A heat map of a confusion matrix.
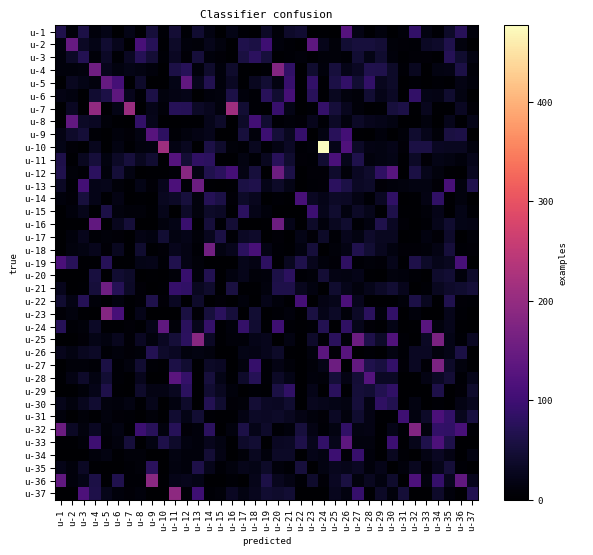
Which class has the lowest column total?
u-31
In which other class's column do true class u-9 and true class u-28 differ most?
u-11
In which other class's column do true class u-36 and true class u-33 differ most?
u-9
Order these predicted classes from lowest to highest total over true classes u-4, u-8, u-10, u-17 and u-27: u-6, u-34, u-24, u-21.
u-6, u-21, u-34, u-24
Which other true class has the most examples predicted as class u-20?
u-4
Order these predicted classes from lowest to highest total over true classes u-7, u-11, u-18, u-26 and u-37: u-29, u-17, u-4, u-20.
u-29, u-17, u-20, u-4
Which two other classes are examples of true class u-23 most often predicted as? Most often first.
u-5, u-6
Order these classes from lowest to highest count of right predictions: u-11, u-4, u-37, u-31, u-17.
u-17, u-37, u-31, u-11, u-4
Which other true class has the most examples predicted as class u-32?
u-36
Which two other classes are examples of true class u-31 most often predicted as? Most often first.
u-34, u-35
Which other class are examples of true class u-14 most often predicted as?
u-22
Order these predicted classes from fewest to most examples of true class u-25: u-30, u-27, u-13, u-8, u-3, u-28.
u-3, u-8, u-28, u-30, u-27, u-13
